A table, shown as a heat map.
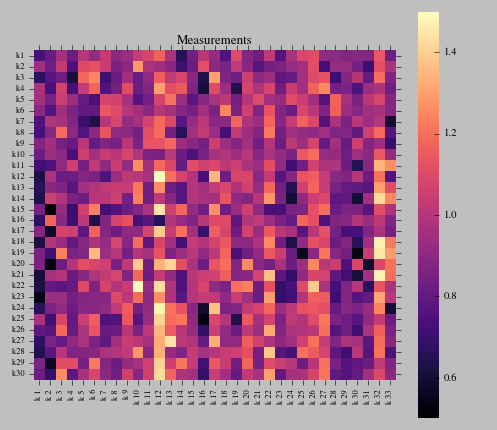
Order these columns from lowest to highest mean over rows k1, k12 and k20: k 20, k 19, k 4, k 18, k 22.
k 4, k 18, k 22, k 19, k 20
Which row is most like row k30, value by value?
k26
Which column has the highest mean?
k 12
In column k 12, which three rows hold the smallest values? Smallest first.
k16, k10, k2
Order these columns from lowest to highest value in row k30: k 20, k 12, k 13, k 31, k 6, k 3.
k 31, k 20, k 6, k 13, k 3, k 12
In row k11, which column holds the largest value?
k 32
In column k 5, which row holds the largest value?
k3
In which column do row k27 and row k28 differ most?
k 13
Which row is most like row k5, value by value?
k6
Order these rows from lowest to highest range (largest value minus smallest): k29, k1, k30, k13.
k1, k13, k30, k29
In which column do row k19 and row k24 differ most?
k 33
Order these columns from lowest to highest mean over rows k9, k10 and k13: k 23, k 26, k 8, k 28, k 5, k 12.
k 23, k 28, k 8, k 5, k 12, k 26
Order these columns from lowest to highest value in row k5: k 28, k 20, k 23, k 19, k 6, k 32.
k 6, k 19, k 23, k 20, k 32, k 28
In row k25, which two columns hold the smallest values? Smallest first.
k 16, k 19
